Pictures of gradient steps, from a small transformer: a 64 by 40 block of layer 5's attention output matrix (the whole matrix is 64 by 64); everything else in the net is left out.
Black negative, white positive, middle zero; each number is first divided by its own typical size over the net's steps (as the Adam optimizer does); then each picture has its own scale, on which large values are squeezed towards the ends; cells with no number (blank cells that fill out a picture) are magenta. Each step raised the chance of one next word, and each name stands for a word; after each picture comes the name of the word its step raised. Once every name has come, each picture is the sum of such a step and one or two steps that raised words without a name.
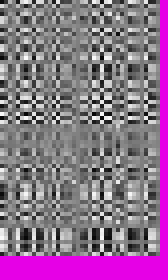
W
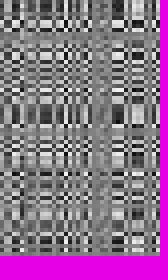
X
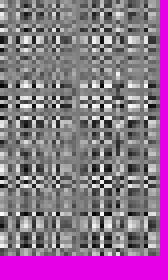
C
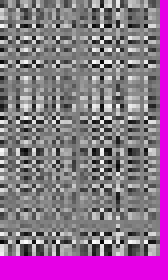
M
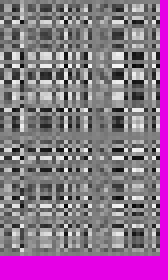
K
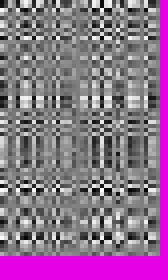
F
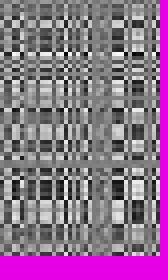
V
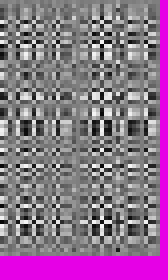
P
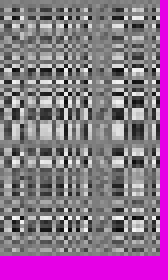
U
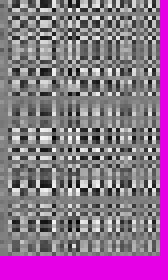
F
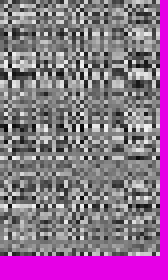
K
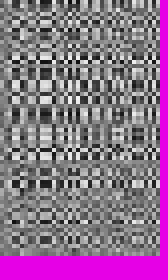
X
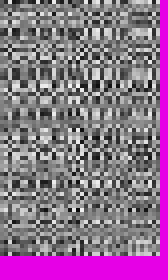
X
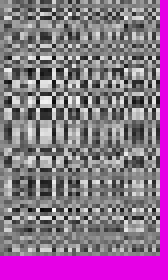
U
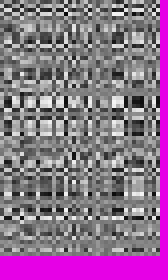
U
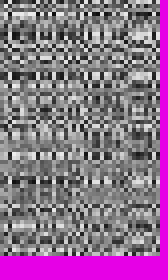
M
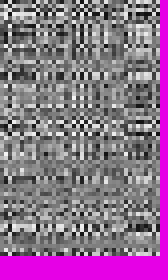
P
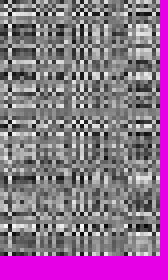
P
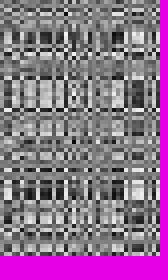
V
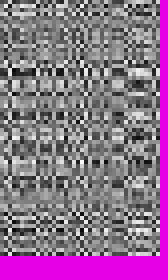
U
